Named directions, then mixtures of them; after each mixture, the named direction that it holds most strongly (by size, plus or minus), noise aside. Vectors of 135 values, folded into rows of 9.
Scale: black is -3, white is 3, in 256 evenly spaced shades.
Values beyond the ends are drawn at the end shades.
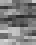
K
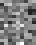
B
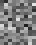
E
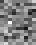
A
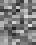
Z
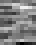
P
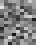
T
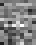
B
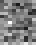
A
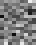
T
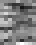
P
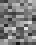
P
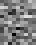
T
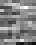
P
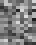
Z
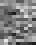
P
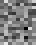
A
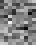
A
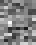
A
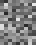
E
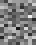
T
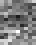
K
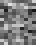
B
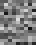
E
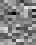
A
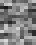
B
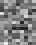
Z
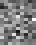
T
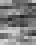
K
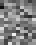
T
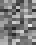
Z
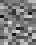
T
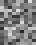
Z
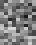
E
